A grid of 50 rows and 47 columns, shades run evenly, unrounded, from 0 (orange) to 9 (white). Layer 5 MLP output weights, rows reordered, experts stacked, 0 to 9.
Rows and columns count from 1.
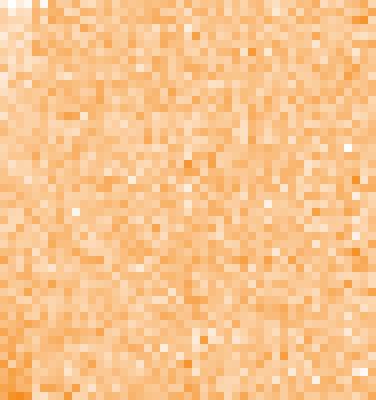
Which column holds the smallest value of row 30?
43
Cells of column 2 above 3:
43
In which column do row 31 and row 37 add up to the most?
40
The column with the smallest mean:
32
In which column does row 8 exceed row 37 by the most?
4
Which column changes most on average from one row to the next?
45
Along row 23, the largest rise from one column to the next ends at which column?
46
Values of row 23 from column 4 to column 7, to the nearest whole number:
7 5 6 3
